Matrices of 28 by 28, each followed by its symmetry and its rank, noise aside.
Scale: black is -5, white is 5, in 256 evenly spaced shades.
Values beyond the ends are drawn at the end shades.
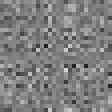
no symmetry, rank four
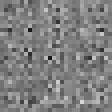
no symmetry, rank six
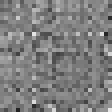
symmetric, rank four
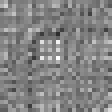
symmetric, rank four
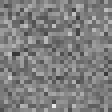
no symmetry, rank six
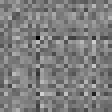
symmetric, rank three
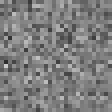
no symmetry, rank six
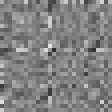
symmetric, rank four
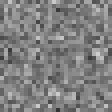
no symmetry, rank six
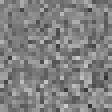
no symmetry, rank six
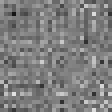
symmetric, rank four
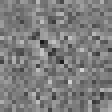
symmetric, rank six
